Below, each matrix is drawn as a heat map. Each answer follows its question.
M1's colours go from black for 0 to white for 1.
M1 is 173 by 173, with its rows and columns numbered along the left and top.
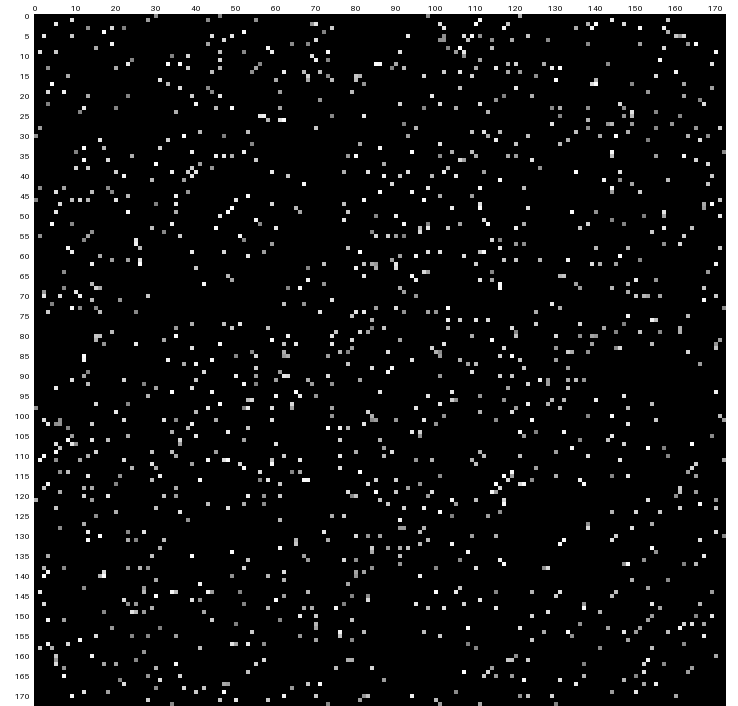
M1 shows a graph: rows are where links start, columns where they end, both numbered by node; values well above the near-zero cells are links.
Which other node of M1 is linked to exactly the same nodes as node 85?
node 90
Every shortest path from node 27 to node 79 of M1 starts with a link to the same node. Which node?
node 144
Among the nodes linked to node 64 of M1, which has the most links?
node 98
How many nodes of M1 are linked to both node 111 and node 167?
3
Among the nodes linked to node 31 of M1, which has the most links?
node 115
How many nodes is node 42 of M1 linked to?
4
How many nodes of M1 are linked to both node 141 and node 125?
0
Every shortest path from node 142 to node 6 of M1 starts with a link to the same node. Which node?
node 78
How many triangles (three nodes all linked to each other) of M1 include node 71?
0
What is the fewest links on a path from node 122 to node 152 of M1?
4
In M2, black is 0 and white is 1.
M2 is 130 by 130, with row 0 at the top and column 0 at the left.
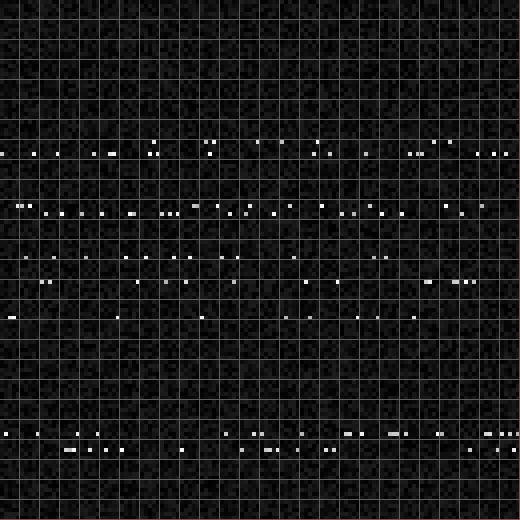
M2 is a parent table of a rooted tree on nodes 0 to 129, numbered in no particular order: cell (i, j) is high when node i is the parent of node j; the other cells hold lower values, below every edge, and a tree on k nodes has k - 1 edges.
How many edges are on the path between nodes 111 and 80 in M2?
2
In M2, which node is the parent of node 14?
38
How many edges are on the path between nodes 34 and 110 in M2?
4
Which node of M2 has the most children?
108
